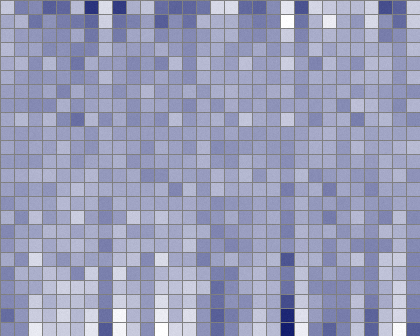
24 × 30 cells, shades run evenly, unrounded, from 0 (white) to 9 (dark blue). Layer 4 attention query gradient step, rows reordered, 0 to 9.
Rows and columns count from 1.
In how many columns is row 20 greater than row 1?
14
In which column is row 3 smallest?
21
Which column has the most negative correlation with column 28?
11
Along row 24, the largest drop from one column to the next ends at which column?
22
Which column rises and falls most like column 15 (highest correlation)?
2
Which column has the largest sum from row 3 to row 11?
6
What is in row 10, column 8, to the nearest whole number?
3
